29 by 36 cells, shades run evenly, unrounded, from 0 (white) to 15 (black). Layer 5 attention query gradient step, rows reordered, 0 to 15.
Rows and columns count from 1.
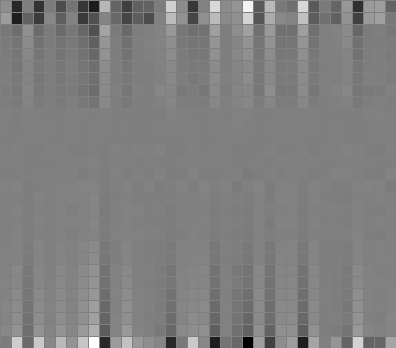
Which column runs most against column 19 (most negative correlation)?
3
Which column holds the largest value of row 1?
9
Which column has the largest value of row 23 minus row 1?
23
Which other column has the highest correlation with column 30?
14
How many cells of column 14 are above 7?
28
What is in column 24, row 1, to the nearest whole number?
10
